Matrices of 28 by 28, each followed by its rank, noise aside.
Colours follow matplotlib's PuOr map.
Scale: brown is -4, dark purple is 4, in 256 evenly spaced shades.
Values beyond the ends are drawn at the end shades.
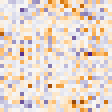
six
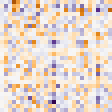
four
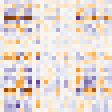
two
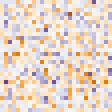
eight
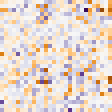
six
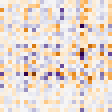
three
